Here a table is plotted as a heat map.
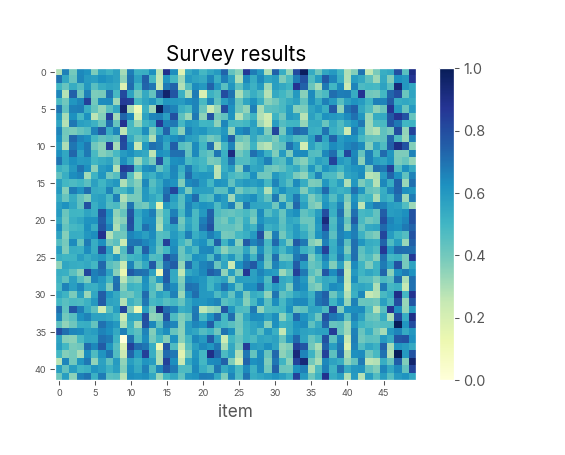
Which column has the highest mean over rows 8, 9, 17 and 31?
49
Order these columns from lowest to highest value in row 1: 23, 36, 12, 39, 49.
39, 36, 23, 12, 49
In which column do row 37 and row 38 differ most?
47
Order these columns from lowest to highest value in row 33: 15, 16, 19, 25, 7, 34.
25, 16, 7, 34, 19, 15
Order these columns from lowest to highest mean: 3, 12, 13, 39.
13, 3, 39, 12
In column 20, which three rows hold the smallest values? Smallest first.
3, 32, 6
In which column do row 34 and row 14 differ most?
9
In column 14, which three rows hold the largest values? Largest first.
5, 32, 7
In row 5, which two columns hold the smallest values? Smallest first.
11, 21
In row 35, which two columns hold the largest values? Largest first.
38, 0
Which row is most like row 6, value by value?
10
